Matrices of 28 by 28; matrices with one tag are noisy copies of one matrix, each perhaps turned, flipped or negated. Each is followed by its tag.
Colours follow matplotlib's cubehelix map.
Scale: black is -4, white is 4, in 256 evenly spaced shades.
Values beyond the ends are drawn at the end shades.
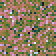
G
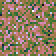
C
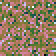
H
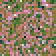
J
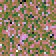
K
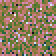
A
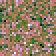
H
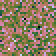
J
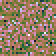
C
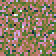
A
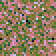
C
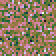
A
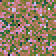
J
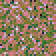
J
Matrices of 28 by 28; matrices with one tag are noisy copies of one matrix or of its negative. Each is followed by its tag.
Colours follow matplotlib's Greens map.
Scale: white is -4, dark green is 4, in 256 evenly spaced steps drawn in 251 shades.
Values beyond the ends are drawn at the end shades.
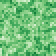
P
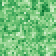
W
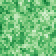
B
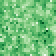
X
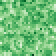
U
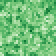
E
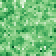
U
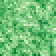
X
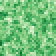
E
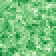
P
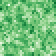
E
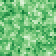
U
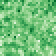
E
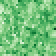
B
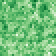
W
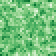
P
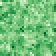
U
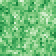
B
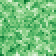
P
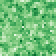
P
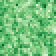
X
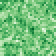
E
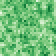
X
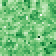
W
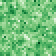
U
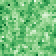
B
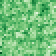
W
